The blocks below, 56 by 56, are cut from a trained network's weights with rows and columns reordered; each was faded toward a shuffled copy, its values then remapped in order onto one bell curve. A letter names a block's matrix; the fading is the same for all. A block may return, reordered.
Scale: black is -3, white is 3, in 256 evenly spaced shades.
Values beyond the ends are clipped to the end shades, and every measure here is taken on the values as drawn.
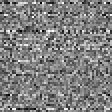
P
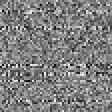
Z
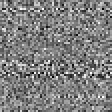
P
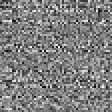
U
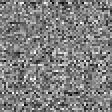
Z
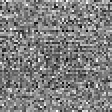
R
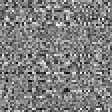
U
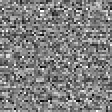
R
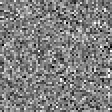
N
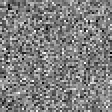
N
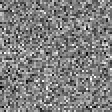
N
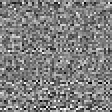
P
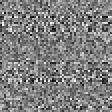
U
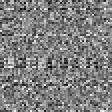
U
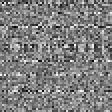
P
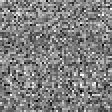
R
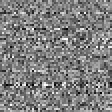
Z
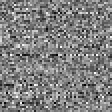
Z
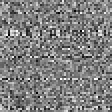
P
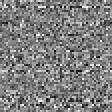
U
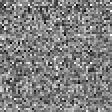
R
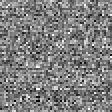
R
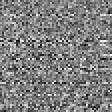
Z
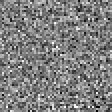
N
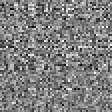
Z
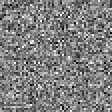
N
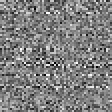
Z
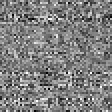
P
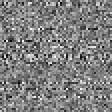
U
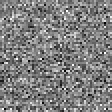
R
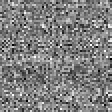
R
